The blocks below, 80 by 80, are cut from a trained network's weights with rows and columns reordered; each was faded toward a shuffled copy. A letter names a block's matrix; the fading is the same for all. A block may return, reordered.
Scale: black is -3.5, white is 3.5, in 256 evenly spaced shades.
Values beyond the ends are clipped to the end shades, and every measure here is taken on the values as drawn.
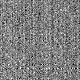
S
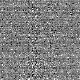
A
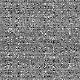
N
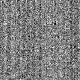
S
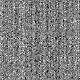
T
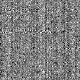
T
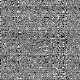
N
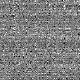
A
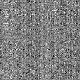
T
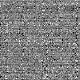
A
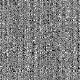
T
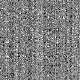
T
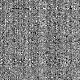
S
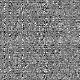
N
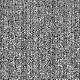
T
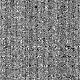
T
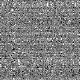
A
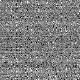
N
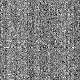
S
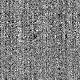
S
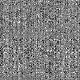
T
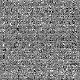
A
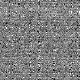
N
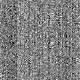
T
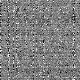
N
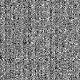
T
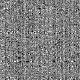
S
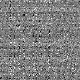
N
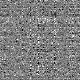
N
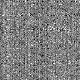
T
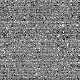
A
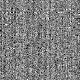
S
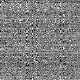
N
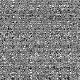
A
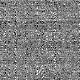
N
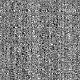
T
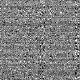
A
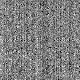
S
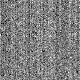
S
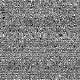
A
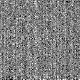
S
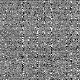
N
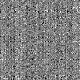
T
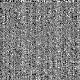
S
